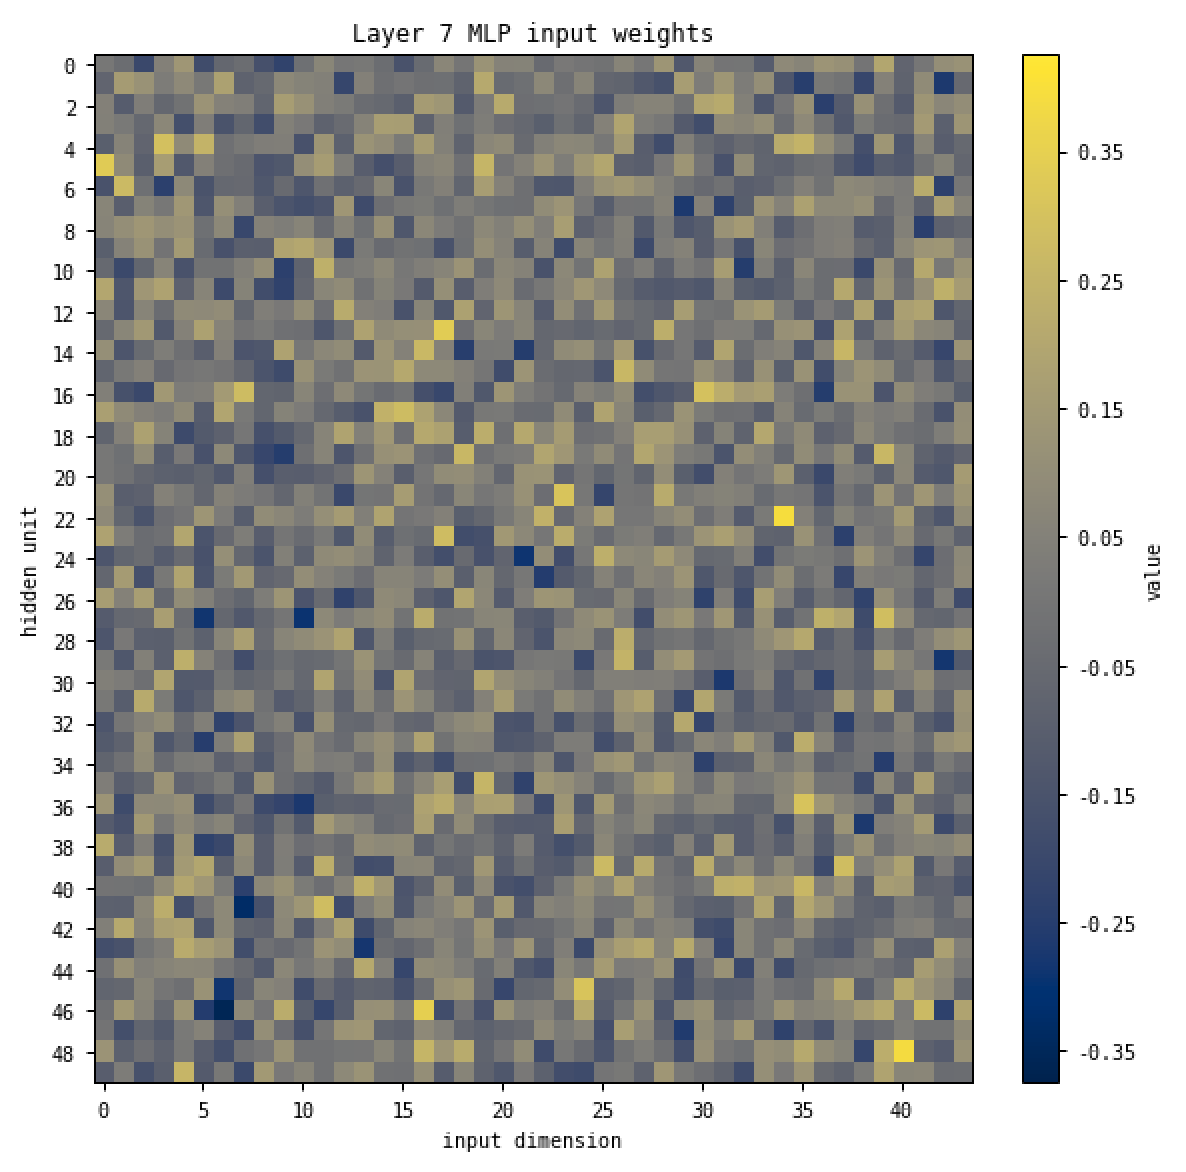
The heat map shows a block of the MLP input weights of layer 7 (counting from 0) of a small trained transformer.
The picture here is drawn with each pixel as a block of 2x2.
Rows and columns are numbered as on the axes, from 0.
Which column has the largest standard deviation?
5
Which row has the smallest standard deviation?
34
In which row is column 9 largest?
46
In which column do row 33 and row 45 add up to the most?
24
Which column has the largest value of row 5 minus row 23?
19
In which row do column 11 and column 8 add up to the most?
10
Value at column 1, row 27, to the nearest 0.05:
-0.05
